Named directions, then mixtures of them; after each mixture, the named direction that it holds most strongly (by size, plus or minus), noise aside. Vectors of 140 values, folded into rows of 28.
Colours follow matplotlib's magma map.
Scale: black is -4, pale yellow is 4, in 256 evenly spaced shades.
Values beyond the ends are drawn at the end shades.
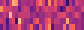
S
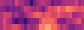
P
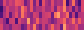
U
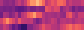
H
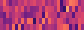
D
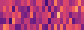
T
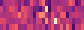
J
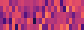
D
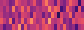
T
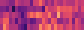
P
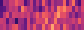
U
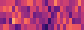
T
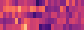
H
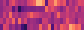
H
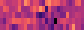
J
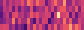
T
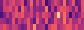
U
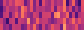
U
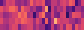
J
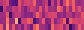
S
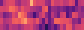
P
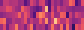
J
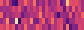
S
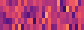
D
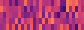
D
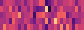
J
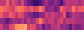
H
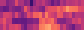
P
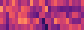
P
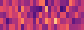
J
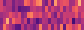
T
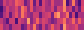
U
